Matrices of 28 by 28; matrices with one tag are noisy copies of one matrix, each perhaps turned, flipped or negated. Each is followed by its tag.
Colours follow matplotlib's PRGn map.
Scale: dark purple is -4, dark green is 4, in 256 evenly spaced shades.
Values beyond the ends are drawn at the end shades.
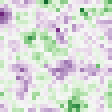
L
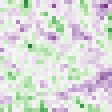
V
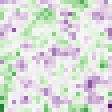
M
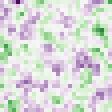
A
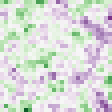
V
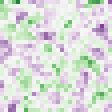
A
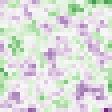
M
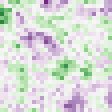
L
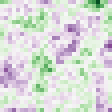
L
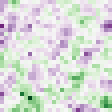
V
